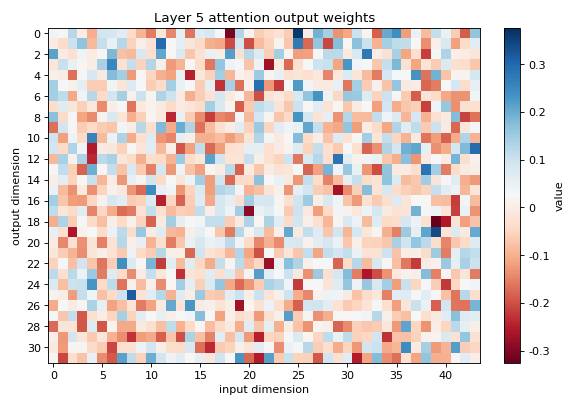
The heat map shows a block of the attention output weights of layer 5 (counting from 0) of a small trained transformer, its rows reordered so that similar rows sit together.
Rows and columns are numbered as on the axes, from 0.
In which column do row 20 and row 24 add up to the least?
40
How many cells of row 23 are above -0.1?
34
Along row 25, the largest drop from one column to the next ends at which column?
9
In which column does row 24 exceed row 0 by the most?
4
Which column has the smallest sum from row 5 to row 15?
19
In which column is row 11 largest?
43
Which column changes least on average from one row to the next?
23
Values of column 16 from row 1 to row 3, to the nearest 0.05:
-0.1 0.05 -0.15
